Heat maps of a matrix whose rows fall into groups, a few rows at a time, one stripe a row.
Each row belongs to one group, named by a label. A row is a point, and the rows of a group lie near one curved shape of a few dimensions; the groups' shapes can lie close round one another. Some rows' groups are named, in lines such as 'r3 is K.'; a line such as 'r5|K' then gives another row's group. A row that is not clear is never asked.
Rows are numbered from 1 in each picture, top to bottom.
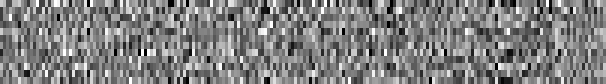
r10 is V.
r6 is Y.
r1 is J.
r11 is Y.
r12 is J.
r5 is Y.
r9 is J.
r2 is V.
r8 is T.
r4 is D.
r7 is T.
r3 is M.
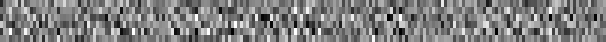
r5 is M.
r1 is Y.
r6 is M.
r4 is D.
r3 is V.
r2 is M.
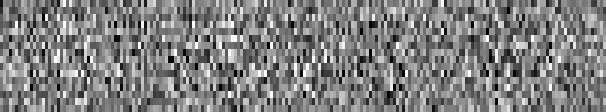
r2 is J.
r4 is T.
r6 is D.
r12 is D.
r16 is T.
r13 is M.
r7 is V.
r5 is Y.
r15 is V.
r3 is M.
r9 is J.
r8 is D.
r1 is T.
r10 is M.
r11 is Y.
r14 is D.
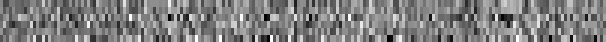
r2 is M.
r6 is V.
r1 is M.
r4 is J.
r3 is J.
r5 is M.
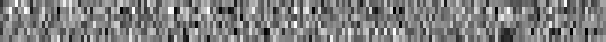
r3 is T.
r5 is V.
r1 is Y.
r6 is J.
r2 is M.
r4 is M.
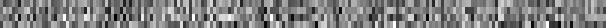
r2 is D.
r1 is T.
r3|T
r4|V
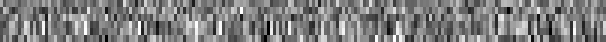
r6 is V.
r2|J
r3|T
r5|V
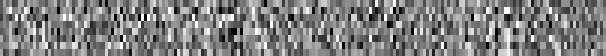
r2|M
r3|T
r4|V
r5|T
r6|M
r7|Y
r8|T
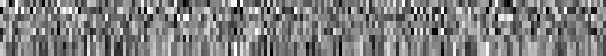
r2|Y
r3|T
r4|V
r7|D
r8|D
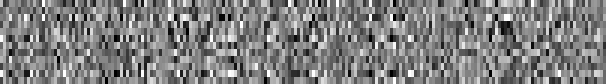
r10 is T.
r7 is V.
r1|M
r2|M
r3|M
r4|J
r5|J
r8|J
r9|V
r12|V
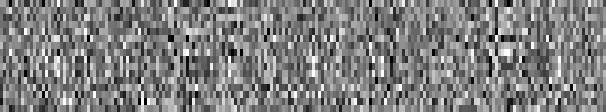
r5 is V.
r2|M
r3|D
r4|T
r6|J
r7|M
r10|J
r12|D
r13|V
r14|M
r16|J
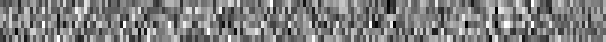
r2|V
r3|V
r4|M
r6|Y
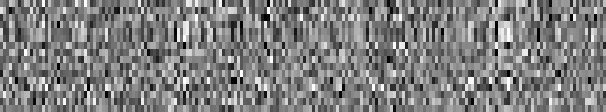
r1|V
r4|T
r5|T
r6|T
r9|D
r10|M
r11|J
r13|Y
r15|D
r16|M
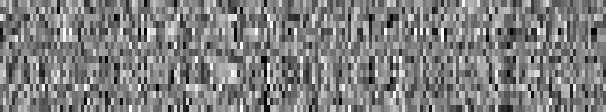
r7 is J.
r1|V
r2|T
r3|J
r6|Y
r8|M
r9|V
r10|J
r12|J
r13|V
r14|V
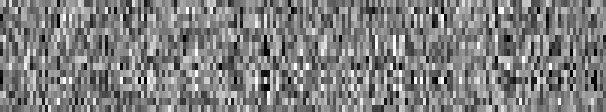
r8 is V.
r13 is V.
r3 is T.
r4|T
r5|Y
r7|V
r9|V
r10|M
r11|V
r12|T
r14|J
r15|M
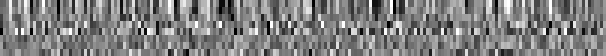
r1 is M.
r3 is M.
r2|M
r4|V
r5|Y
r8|J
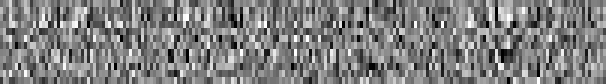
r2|V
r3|T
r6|M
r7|T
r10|T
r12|J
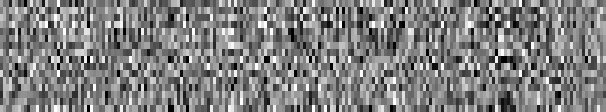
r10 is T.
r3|J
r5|T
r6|T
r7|D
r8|V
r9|J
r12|V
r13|M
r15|J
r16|J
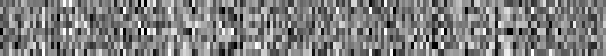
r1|T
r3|T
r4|V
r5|T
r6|T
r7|T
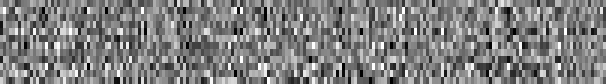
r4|D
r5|Y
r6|J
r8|M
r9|J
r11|Y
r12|J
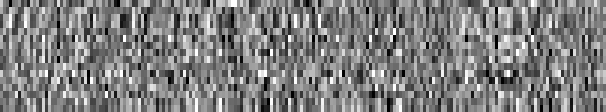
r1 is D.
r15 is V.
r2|V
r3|M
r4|M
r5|V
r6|M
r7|V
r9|T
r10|Y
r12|J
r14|T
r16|V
